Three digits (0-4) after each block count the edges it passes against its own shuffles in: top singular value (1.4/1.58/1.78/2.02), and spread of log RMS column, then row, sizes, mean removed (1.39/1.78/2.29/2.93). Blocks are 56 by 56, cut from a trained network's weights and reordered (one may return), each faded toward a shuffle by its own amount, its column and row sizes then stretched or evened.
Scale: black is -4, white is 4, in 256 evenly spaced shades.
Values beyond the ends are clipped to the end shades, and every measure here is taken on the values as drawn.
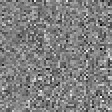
2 2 1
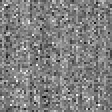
1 0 0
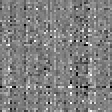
3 3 3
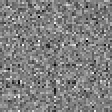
2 1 1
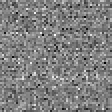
0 1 1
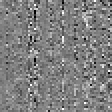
1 4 0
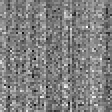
4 1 2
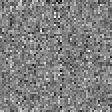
0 2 0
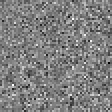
0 2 1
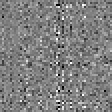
2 3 2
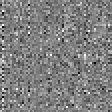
2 3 1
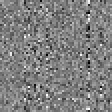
3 3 0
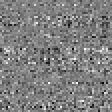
2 1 4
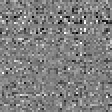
1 2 4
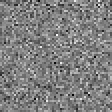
0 0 2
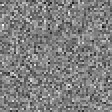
1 1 0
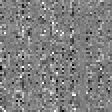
0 4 0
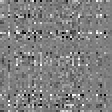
3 4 4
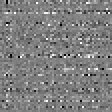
0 1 4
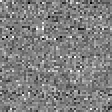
0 1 3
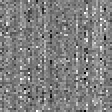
2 3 0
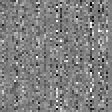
0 4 0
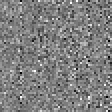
0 3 0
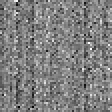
2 2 0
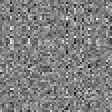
4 3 1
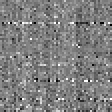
2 0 3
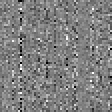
1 4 0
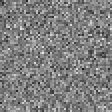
3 0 1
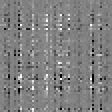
4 4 3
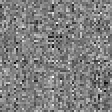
3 3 1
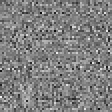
2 1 3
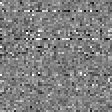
3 1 3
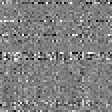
2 1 4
